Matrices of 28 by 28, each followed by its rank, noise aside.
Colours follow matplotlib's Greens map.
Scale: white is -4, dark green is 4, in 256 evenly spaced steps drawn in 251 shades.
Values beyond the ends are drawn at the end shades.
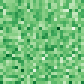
six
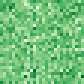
eight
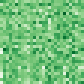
seven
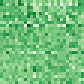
four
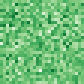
seven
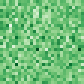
six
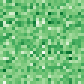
six
